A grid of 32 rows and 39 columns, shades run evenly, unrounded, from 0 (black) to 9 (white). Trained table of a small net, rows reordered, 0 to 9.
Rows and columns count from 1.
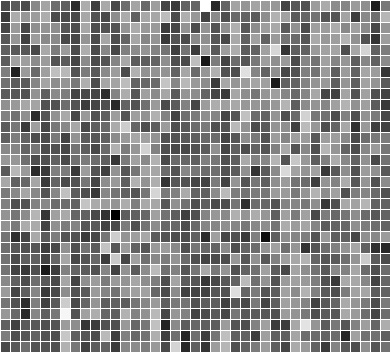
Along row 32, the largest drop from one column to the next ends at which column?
19
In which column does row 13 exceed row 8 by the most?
28
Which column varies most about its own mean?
12
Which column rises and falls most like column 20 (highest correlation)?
17
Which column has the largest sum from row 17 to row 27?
16
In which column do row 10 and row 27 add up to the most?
24
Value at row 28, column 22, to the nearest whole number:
3
